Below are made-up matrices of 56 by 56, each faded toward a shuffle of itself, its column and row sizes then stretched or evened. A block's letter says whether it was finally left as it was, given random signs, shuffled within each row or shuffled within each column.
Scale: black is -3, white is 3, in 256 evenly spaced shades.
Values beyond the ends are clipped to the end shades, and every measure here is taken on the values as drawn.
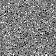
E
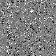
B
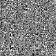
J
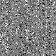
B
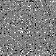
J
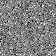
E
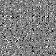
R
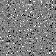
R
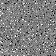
E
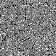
E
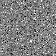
B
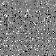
R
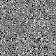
R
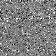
E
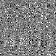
R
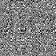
R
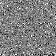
E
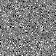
J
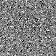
E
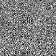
R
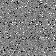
E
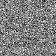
J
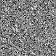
B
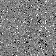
B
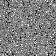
B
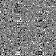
R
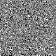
J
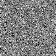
B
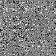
R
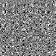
R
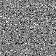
E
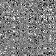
R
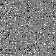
J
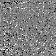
J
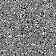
E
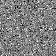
E
